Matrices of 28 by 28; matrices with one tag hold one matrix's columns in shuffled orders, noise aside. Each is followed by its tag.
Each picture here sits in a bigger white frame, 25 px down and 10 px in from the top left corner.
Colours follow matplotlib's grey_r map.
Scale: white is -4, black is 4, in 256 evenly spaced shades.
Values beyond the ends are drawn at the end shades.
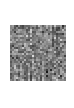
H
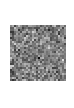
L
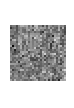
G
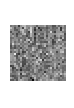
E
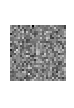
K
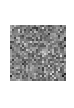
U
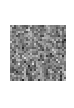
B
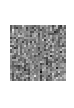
H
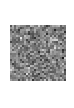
L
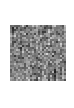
H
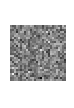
K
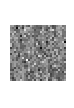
B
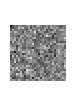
K
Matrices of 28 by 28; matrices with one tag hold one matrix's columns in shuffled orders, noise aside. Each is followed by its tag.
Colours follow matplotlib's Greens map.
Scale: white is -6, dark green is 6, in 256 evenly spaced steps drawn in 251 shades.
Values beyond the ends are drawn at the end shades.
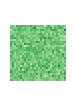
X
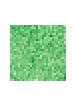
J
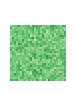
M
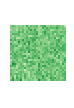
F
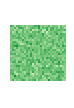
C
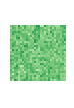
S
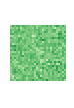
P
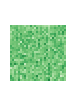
F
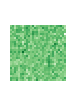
J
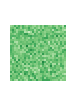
C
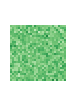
C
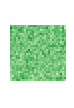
J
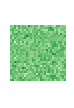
C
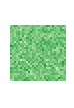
P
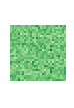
P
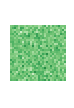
C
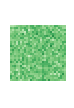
C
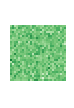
C
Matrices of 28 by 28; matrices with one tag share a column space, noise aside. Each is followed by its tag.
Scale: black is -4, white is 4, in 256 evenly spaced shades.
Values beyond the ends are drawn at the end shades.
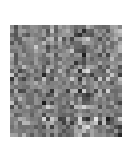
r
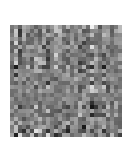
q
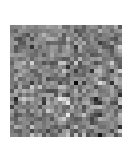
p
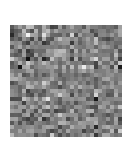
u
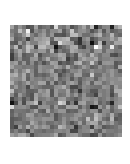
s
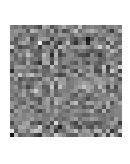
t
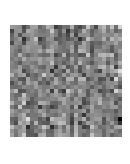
r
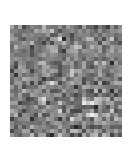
p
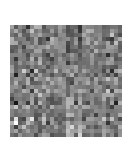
r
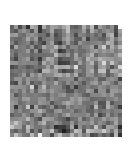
q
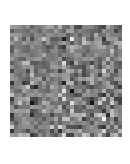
p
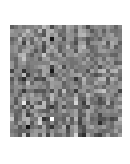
r
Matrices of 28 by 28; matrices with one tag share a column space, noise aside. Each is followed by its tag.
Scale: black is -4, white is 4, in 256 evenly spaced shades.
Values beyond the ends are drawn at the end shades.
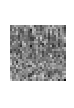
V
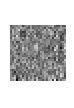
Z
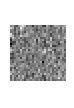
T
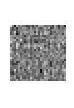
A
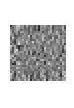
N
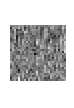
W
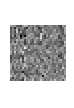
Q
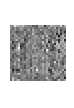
A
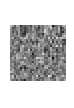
T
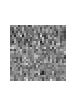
Q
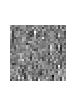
Z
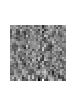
Z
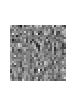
A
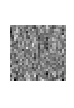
V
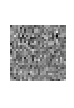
Q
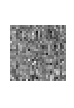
Z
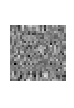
N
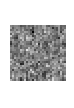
V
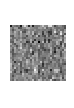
A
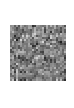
Q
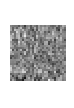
W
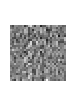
Q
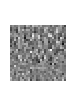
Q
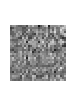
T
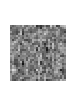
A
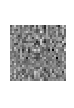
T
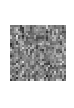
V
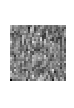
W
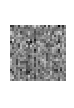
A
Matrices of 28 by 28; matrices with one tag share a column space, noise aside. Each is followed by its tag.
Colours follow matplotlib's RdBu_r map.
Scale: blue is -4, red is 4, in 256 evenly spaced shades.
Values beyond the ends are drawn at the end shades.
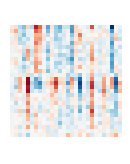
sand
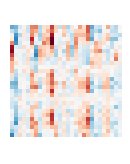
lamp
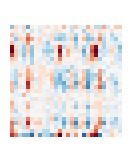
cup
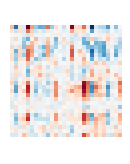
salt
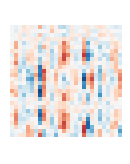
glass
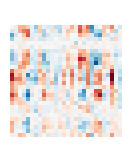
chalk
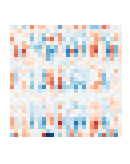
cup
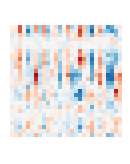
chalk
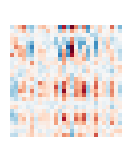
salt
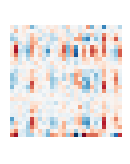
cup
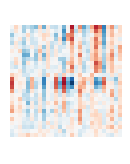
sand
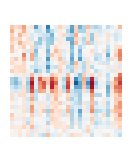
sand
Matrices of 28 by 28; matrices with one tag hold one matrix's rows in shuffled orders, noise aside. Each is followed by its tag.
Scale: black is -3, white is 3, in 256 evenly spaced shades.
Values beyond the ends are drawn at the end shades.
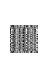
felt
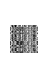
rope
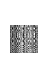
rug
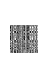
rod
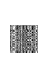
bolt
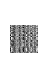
felt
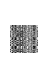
rope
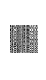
rod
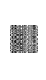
rope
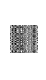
rope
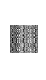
rug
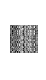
rug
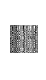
rug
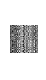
rug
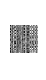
rod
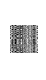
rope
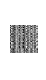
felt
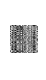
rope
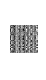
felt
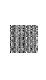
felt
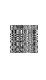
rope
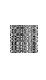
rope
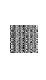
felt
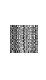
rug
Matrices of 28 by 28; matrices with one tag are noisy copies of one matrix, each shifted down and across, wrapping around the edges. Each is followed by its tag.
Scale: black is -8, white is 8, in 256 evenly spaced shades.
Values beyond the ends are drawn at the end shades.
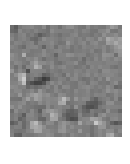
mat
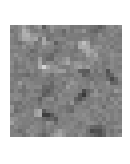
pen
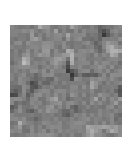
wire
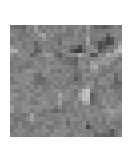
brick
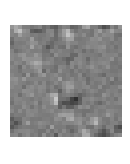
mat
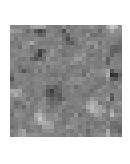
pen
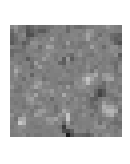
wire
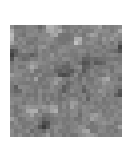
wire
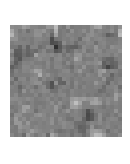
wire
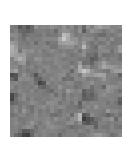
pen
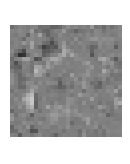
brick
